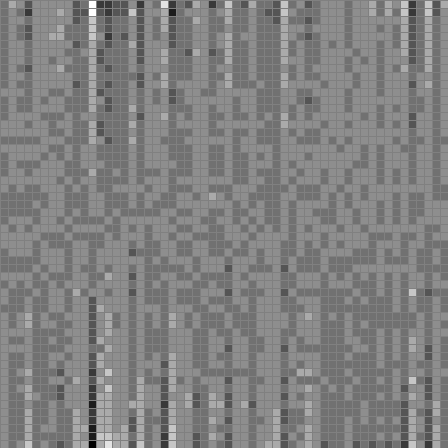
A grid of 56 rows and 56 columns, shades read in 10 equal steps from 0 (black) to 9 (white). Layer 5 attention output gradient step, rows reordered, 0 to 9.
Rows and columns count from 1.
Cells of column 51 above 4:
29
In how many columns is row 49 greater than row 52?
11
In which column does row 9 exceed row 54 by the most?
12
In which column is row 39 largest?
13
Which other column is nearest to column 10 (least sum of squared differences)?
35
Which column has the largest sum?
7
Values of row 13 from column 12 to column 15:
6 5 3 4
